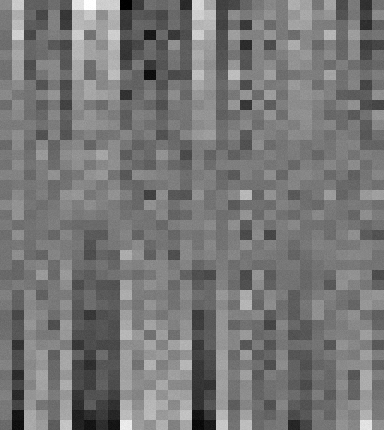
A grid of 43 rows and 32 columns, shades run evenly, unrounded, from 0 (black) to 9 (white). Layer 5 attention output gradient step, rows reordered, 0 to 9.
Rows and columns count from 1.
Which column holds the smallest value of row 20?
13
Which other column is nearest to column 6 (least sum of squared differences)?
14
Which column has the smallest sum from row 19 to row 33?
8
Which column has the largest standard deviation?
17
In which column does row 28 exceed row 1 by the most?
11
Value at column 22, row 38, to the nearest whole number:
3
